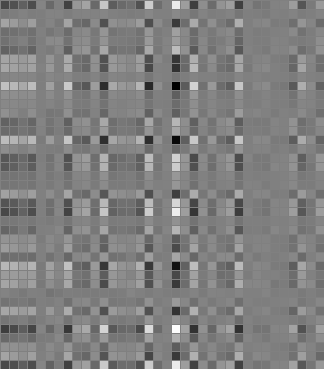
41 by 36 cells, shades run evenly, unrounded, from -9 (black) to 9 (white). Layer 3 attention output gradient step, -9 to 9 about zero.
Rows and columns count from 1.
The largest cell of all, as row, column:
37, 20
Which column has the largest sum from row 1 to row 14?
22
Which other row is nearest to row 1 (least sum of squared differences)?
41
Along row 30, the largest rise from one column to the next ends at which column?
13
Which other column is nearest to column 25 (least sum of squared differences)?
23
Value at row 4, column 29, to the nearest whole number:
0
